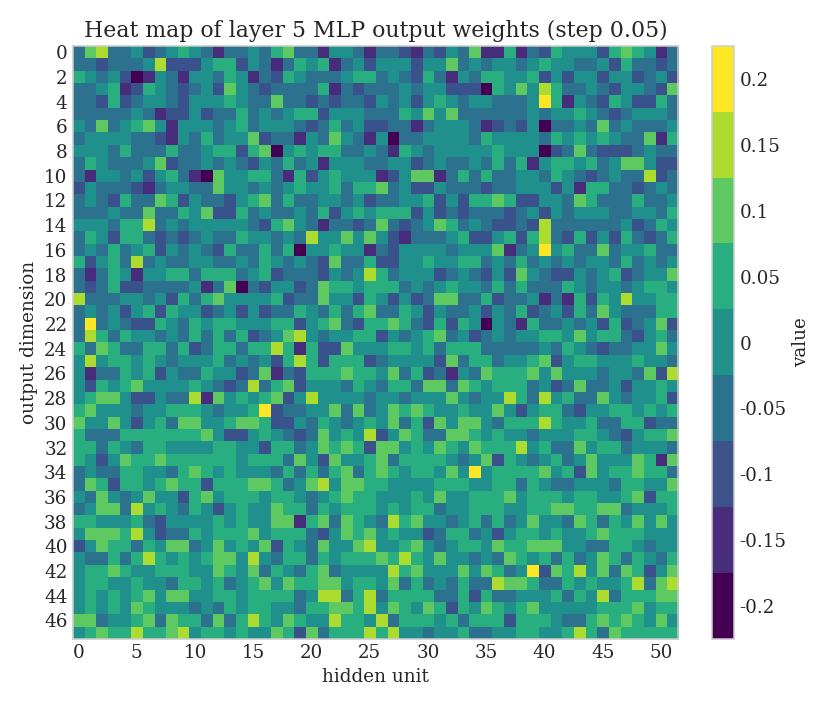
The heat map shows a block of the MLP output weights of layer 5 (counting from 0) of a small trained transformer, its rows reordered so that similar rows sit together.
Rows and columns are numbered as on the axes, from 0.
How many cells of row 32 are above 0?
27
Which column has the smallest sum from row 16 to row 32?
19
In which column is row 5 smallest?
7
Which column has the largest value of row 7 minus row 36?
49
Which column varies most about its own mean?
40
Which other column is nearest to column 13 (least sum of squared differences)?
3
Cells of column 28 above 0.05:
2
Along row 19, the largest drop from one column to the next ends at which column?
14
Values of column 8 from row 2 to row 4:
-0.05 -0.05 -0.05
